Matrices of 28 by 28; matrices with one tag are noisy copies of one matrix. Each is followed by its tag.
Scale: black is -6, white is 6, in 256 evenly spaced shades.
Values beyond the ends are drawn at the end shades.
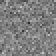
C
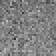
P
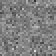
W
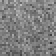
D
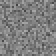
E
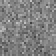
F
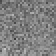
P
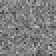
W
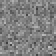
W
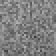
F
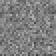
W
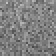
D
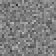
E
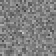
E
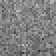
D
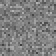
C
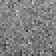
D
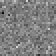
W
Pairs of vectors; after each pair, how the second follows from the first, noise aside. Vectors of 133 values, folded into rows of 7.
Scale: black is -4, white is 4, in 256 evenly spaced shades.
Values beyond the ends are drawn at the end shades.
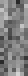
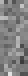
reversed, negated, partly zeroed.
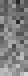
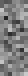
shuffled.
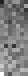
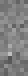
wrapped around, shrunk.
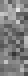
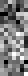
negated, scaled up.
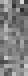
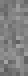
wrapped around, shrunk.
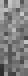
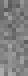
negated, shrunk.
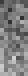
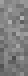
negated, shrunk.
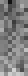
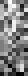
negated, scaled up.
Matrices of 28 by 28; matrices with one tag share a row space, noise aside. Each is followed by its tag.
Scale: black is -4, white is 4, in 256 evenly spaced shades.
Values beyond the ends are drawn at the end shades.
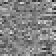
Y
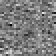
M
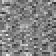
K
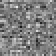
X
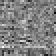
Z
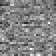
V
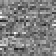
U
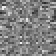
K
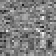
V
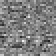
X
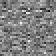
X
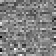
U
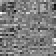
U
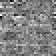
U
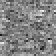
V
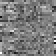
U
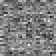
X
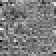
U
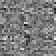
Z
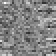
Y
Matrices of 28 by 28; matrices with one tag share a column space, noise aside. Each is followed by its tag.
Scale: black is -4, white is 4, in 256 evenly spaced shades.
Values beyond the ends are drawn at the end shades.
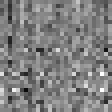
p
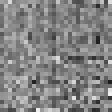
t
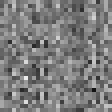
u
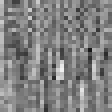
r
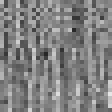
r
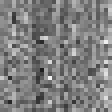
u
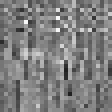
r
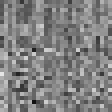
p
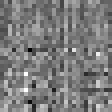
p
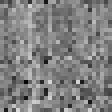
t
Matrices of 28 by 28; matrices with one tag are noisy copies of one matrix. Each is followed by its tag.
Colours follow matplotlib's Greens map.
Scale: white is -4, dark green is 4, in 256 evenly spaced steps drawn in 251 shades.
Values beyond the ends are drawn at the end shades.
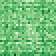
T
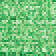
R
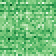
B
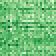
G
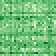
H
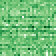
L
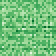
L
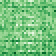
T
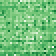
T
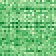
G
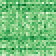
B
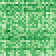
B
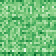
R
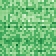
G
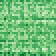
R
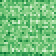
R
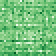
T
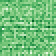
L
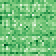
H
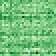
H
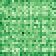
R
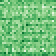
R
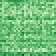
R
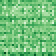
R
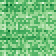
B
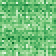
B
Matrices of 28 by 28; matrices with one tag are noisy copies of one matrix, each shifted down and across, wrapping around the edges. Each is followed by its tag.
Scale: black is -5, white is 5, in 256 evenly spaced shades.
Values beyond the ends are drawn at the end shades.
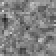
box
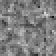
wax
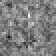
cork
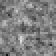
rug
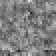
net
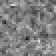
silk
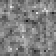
wax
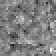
net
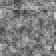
net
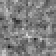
wax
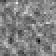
silk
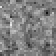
cork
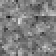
net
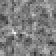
wax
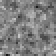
wax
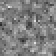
silk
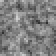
rug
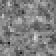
rug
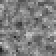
box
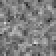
silk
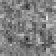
cork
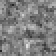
rug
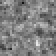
rug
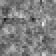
net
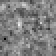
rug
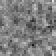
cork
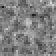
wax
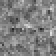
net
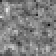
rug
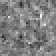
cork
